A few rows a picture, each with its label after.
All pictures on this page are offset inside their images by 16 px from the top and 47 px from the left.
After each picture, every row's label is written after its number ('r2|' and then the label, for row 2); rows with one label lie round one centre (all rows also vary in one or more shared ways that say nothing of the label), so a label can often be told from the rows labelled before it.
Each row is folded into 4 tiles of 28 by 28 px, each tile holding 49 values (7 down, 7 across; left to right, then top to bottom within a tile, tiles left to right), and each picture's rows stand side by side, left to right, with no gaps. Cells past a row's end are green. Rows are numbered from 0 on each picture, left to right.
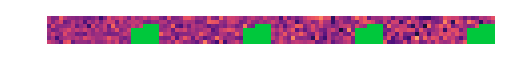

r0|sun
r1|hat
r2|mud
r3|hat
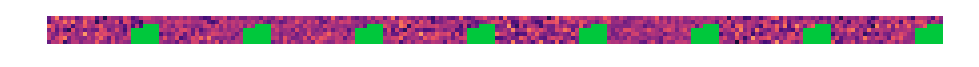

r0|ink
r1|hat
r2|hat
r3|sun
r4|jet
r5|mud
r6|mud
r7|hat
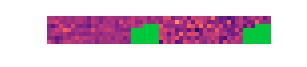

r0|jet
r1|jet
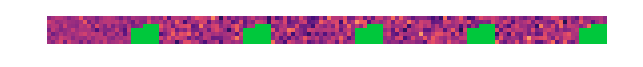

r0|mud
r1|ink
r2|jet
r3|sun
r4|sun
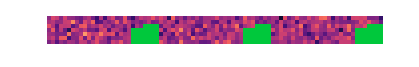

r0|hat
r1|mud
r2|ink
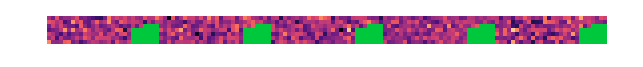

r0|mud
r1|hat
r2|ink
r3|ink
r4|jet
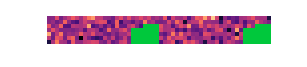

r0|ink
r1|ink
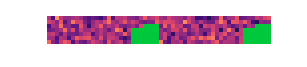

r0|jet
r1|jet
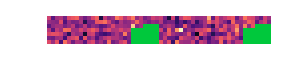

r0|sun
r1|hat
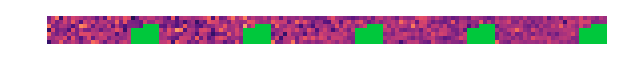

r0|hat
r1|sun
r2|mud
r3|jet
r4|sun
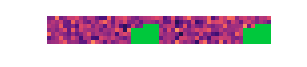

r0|ink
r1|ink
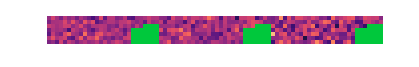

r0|hat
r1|ink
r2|hat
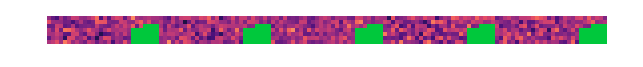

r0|mud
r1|sun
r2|jet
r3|jet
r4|sun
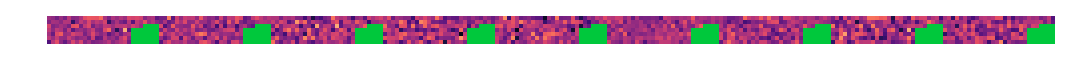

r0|ink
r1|hat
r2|ink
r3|sun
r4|jet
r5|sun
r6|hat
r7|ink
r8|sun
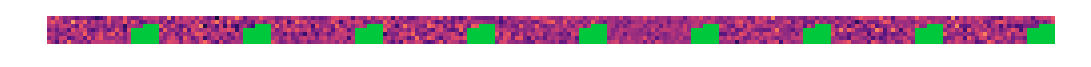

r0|mud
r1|hat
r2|ink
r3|mud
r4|ink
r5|ink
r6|ink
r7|jet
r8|jet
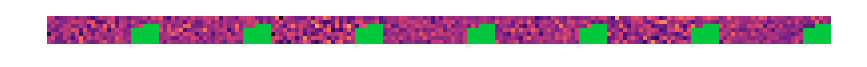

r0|hat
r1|jet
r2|ink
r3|ink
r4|mud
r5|ink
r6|jet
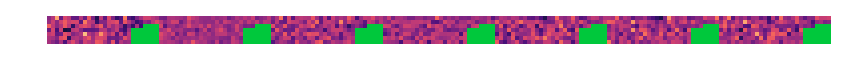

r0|sun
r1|jet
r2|hat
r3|ink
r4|sun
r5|mud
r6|ink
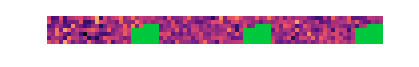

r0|mud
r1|sun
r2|hat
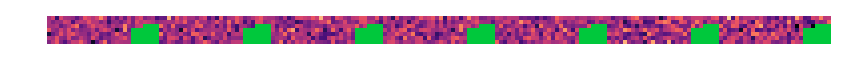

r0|ink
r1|ink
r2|hat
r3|mud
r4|ink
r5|hat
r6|sun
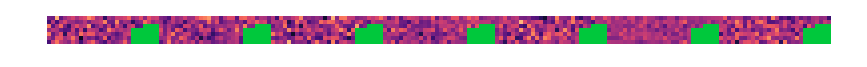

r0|ink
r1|ink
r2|ink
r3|jet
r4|hat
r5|mud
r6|sun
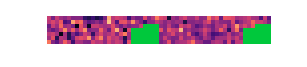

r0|jet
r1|hat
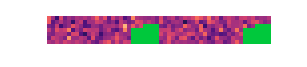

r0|mud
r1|mud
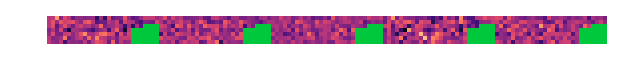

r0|sun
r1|sun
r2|ink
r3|sun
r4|ink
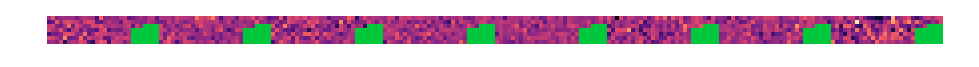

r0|ink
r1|ink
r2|hat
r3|hat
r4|hat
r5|hat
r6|ink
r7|hat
